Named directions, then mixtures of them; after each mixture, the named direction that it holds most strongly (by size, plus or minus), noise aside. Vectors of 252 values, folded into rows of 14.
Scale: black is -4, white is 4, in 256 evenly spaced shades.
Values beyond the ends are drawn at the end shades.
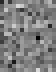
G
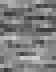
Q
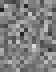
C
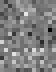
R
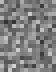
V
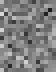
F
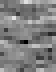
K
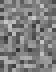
V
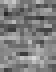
Q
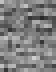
Q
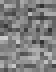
Q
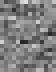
K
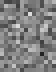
C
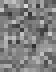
C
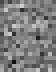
G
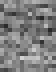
Q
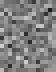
F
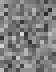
F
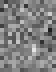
C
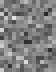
F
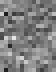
F
